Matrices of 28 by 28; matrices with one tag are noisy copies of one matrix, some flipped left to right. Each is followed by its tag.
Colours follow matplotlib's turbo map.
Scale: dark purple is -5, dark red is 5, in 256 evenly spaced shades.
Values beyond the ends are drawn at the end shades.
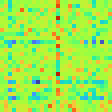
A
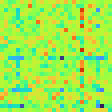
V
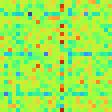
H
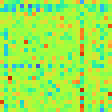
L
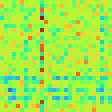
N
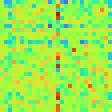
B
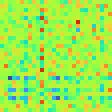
N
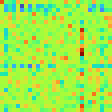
L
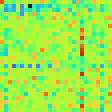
L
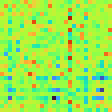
N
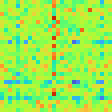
A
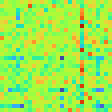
V
